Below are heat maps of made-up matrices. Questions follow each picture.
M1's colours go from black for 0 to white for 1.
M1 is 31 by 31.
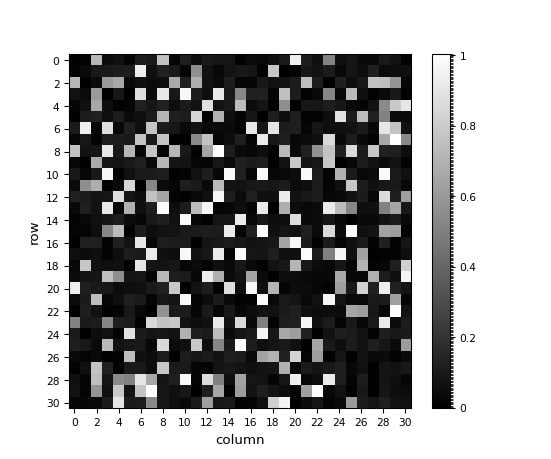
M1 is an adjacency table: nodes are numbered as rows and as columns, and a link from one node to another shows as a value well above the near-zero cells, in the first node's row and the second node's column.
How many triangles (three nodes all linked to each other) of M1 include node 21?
3
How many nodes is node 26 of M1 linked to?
5
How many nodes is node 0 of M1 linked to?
4
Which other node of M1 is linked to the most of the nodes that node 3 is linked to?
node 28
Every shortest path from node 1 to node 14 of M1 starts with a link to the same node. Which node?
node 18
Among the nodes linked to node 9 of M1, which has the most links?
node 8
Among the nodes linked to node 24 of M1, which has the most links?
node 13
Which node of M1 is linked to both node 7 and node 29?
node 6
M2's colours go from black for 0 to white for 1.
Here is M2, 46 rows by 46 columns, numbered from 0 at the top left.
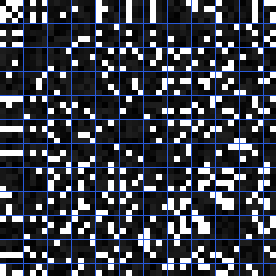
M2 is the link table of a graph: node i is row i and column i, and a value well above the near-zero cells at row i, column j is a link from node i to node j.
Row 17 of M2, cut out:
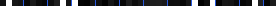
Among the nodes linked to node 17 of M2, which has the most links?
node 42
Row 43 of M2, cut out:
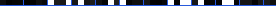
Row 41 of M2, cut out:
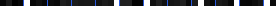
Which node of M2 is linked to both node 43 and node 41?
node 33
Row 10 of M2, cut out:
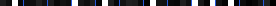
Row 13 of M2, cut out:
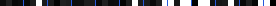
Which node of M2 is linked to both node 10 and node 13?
node 38
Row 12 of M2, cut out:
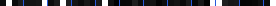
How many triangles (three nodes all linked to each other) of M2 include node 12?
8
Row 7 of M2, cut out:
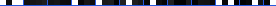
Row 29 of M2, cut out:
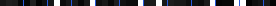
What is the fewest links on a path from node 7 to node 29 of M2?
3
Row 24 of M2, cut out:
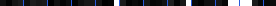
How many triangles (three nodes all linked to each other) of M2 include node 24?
4
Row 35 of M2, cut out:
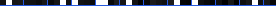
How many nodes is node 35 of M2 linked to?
9
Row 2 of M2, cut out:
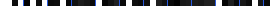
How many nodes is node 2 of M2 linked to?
12
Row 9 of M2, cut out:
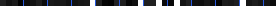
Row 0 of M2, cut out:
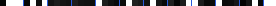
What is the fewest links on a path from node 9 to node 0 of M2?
4
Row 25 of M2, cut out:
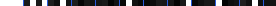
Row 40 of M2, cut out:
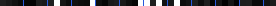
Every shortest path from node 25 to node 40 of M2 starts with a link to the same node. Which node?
node 31
